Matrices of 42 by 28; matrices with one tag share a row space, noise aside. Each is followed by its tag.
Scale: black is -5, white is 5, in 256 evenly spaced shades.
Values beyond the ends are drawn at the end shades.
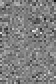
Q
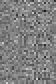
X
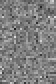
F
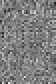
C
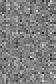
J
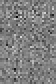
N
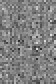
Q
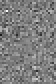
Q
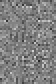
X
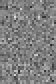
N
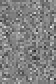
Q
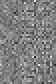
X
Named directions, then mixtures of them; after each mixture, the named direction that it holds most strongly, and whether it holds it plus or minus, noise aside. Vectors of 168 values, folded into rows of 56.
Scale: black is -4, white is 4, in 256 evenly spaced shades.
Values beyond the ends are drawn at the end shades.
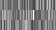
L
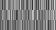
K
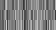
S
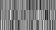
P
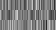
K, minus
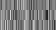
P, plus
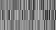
K, minus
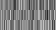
P, plus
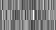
L, plus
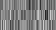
P, plus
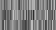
L, minus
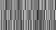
S, minus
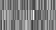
L, plus
